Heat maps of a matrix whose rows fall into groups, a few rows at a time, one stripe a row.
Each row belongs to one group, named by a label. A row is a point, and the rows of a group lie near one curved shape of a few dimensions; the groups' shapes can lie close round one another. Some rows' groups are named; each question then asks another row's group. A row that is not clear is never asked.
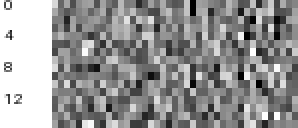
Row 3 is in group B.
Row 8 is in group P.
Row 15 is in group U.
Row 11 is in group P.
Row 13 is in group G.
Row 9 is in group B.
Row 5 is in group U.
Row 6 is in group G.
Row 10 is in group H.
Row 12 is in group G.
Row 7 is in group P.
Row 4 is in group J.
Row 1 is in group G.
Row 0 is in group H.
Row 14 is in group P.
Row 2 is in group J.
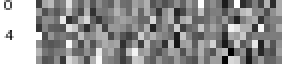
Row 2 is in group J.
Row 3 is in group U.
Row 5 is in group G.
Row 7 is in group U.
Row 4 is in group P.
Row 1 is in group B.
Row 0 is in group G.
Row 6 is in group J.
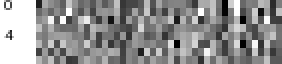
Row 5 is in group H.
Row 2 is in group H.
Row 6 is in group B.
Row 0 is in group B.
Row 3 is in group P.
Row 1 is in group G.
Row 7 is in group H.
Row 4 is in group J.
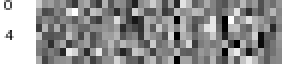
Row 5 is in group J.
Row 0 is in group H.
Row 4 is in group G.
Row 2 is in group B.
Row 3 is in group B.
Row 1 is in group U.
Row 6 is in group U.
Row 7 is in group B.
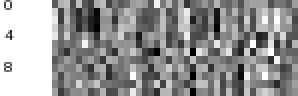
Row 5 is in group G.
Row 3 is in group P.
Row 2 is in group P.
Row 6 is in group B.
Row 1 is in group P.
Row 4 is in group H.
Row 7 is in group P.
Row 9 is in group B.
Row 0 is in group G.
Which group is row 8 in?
G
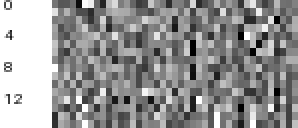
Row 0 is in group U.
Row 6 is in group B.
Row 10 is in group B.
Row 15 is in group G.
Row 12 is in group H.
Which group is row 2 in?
J
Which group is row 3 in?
B
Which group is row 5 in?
H
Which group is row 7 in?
J
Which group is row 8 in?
P
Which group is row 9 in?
H
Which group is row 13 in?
G
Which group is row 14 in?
G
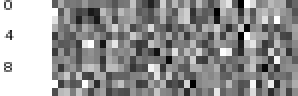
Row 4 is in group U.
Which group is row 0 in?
B
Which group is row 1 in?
P
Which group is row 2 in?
P
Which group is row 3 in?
J
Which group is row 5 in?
U
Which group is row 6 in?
B
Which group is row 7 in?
P
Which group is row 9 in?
G
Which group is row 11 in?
G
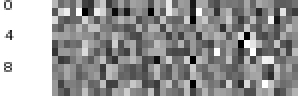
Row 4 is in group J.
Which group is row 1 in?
H
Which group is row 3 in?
J
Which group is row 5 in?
U
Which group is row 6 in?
G
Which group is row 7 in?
B
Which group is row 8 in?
P
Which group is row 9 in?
P
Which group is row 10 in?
B
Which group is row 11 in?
B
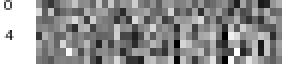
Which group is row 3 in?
G
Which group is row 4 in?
B
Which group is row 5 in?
H
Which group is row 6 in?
G
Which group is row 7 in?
B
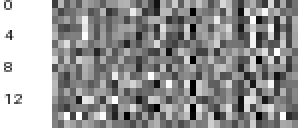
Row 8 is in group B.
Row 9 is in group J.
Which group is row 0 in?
B
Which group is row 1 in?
B
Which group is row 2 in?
G
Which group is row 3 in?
G
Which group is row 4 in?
G
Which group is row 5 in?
G
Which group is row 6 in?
P
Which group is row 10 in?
B
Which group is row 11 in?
H
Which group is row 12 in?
U
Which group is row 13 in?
B
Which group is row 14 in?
H
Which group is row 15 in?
J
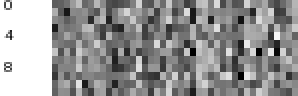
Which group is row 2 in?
G
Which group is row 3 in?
U
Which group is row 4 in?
P
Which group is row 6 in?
H
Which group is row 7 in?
J
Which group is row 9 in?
B
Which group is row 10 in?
J
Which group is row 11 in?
G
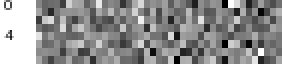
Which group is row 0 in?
U
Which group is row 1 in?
J
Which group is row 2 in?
G
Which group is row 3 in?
J
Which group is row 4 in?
H
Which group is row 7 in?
G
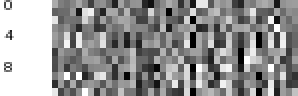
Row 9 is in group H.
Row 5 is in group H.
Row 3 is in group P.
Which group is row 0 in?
H
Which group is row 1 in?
U
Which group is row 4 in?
H
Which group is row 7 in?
U
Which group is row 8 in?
B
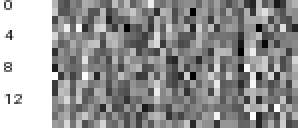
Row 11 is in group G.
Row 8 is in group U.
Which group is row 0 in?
J
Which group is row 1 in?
B
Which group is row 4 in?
P
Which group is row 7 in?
B
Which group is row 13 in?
P
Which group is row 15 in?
H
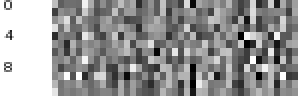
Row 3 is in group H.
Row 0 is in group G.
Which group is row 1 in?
B
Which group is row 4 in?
U
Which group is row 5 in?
J
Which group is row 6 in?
B
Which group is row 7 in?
G
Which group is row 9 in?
H
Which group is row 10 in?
H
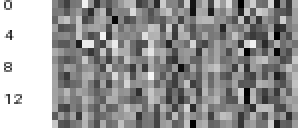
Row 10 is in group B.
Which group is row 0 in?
G
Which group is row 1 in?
G
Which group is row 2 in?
J
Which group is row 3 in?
J
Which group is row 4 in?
J
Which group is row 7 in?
B
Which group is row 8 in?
J
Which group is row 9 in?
J
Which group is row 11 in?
J
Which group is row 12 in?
J
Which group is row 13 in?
B
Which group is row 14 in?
B
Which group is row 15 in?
G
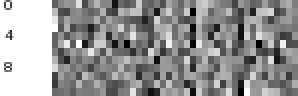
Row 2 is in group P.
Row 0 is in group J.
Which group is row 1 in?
B
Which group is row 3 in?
P
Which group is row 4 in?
G
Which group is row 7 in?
B
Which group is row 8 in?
H
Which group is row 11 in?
B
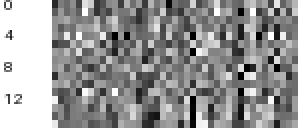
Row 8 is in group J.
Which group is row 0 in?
U
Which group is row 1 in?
G
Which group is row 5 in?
U
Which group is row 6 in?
H
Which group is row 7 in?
P
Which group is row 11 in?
U
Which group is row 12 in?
G
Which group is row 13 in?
G
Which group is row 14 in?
B
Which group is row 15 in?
H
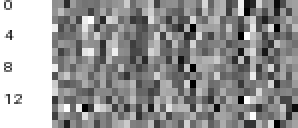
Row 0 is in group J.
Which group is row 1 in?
J
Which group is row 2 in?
U
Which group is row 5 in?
P
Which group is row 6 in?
U
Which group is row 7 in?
J
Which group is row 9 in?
G
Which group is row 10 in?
G
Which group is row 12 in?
U
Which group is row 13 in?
H
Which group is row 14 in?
B
